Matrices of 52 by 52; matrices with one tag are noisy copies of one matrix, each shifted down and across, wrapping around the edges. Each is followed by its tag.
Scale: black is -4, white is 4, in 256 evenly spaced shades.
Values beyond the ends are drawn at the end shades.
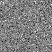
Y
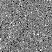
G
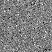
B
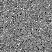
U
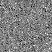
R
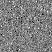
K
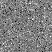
G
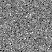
Y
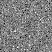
G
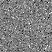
Y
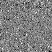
K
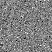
U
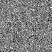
R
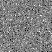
R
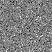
Y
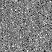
G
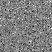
U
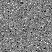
U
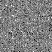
R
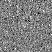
K
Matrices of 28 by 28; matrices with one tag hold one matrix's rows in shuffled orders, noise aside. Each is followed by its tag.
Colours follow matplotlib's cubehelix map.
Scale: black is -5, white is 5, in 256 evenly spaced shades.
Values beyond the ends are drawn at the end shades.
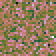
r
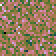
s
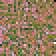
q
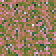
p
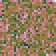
q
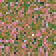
p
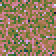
q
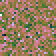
s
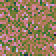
q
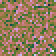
r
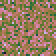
s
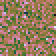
q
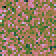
s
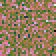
q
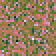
p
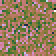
q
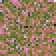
q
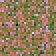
p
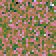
r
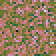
r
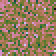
q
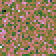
s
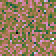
r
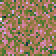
s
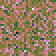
p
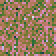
p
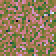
r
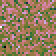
s
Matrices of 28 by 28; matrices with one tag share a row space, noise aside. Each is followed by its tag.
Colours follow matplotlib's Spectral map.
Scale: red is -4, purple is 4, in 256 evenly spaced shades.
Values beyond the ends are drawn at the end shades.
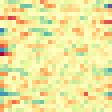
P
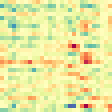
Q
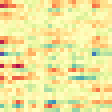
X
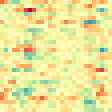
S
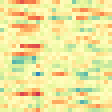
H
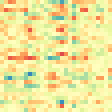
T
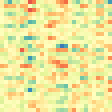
T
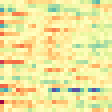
X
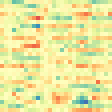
H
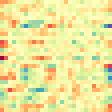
P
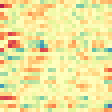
P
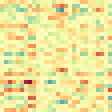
T
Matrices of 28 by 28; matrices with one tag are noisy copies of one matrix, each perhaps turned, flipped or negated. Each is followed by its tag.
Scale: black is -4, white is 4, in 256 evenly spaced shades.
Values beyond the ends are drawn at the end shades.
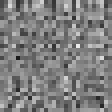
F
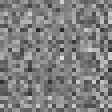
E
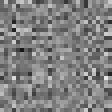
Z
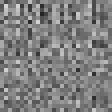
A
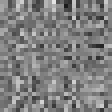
F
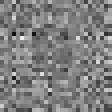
Z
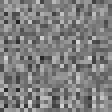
A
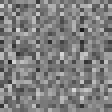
E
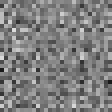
E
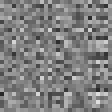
A
